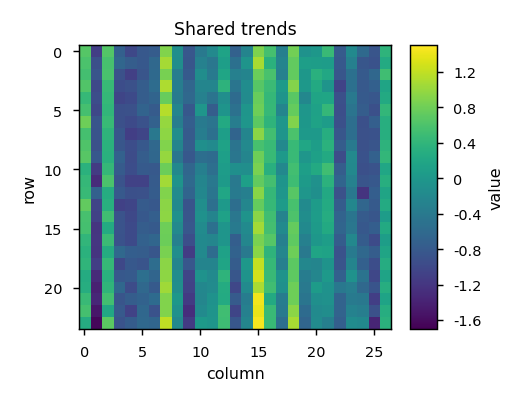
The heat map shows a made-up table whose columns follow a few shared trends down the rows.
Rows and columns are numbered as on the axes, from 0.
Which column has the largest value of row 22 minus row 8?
15
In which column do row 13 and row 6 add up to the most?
7
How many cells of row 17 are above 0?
10
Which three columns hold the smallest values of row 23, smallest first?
1, 25, 9
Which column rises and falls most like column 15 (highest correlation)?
24
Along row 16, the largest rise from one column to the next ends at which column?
2
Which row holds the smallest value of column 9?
22
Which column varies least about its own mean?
16
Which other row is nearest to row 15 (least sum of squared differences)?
14
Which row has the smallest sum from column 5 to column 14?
17
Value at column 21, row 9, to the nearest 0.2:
0.2
